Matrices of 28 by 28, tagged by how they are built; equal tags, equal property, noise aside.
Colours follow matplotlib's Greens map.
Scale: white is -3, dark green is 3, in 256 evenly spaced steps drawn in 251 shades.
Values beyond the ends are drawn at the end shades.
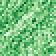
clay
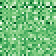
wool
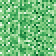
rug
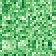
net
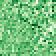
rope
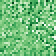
rope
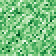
clay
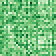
net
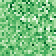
rope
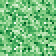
rug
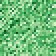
clay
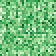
net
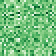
wool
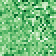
rope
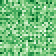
net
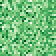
rug
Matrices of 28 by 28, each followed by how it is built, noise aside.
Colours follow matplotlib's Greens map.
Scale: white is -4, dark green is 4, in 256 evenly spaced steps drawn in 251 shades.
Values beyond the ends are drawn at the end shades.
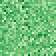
block diagonal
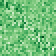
banded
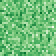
repeating rows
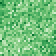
smooth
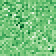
banded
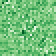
block diagonal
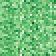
repeating rows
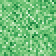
Toeplitz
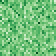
repeating rows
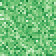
Toeplitz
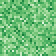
Toeplitz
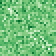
banded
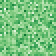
repeating rows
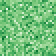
repeating rows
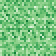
repeating columns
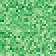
repeating columns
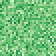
noise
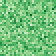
noise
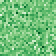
block diagonal
